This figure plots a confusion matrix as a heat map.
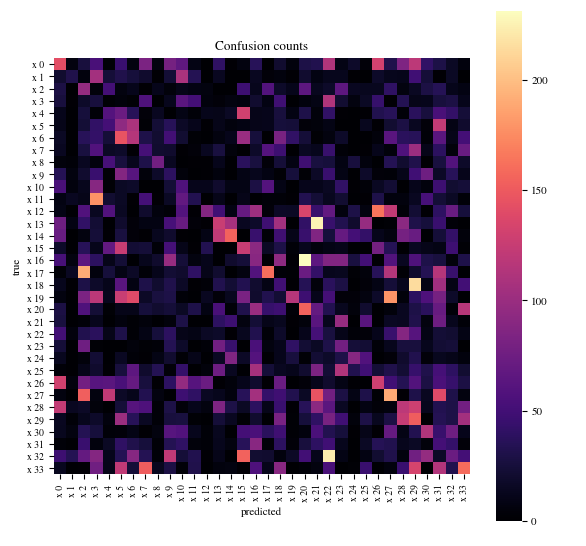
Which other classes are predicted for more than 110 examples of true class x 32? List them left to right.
x 9, x 15, x 22
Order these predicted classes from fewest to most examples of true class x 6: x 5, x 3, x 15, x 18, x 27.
x 3, x 27, x 18, x 15, x 5
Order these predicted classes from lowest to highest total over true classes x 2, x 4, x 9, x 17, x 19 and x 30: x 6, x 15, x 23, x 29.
x 23, x 29, x 6, x 15
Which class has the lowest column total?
x 1
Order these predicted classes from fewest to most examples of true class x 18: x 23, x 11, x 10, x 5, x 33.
x 11, x 10, x 23, x 33, x 5
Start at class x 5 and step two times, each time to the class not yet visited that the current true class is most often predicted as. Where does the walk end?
x 16
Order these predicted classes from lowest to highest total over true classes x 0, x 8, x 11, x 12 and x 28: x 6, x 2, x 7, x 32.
x 6, x 2, x 32, x 7
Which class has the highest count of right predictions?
x 27
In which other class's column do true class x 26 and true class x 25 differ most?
x 0
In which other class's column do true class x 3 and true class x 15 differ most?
x 5
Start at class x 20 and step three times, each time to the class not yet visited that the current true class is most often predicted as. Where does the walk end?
x 29
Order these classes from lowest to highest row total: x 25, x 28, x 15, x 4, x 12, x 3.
x 3, x 4, x 15, x 25, x 28, x 12
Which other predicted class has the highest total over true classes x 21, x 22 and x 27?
x 31
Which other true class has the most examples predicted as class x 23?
x 25
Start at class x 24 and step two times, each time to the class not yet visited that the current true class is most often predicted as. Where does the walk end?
x 13
